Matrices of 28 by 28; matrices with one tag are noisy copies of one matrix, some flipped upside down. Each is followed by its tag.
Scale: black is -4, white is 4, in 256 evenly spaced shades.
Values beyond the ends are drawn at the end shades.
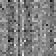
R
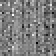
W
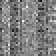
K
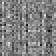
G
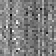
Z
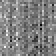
Z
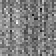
Z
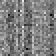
R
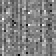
G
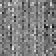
W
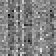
R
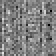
G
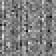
G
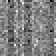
R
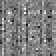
G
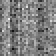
K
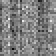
K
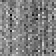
Z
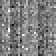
K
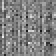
G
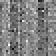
K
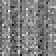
K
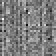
G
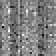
K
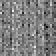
W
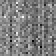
Z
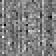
G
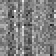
R
